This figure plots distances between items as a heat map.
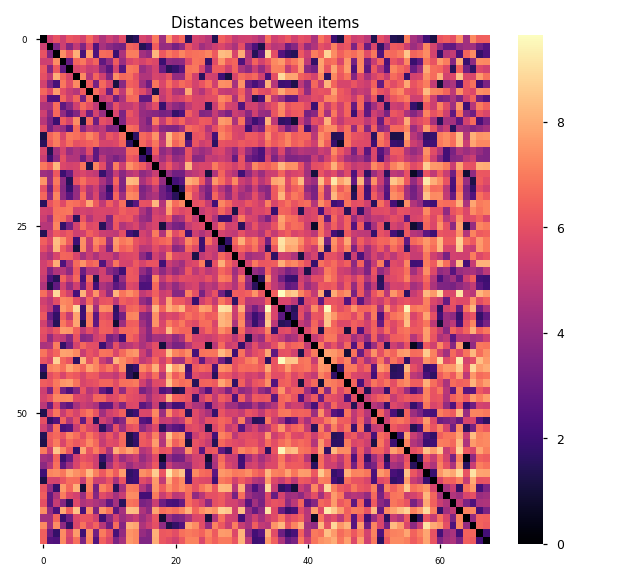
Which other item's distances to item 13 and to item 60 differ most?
63
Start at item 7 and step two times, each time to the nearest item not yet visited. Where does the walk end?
10
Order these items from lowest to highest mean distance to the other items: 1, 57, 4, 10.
1, 10, 57, 4
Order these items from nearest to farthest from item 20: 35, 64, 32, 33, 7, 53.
64, 33, 7, 32, 35, 53
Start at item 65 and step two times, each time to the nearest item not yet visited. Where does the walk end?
4
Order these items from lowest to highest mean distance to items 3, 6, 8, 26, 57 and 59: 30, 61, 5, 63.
30, 61, 63, 5
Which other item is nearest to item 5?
28
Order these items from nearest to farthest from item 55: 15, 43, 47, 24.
43, 24, 47, 15
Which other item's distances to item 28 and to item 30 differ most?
27
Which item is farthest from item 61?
58
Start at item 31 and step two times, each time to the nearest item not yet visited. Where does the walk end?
12
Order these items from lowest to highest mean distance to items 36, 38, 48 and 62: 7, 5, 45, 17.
45, 7, 17, 5
